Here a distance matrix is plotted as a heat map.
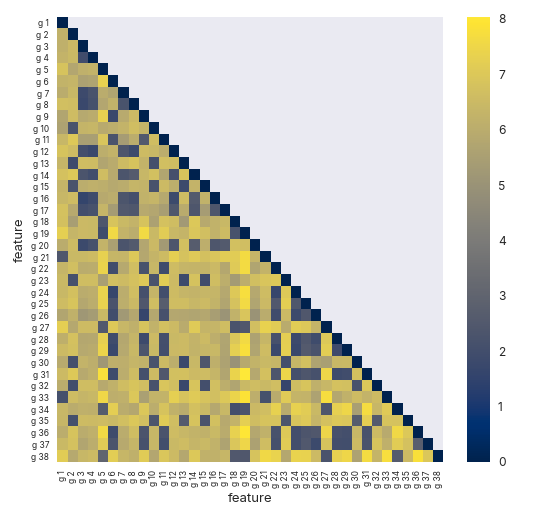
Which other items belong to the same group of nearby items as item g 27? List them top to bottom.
g 5, g 18, g 19, g 34, g 38
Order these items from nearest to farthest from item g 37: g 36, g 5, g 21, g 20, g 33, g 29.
g 29, g 36, g 20, g 33, g 21, g 5
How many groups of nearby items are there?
5
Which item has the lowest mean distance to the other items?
g 26
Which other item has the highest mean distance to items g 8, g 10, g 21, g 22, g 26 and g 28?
g 19
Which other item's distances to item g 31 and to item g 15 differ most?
g 23
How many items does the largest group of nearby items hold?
12
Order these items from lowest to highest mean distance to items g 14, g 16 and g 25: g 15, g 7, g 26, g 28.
g 7, g 26, g 28, g 15
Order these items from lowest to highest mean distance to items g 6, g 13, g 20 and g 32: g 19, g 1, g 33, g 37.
g 37, g 1, g 33, g 19
